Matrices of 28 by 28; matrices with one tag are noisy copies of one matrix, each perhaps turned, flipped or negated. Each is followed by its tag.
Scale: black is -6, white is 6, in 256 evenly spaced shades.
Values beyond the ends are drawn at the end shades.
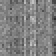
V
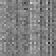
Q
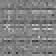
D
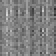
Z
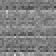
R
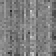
V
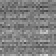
Z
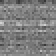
V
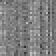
Q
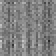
Z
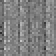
R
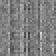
D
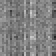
V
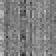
V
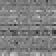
V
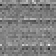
R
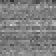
V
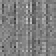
D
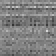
Q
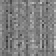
Z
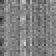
V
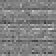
D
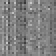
Q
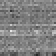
V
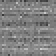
Z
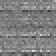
R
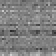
V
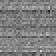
R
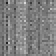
Q
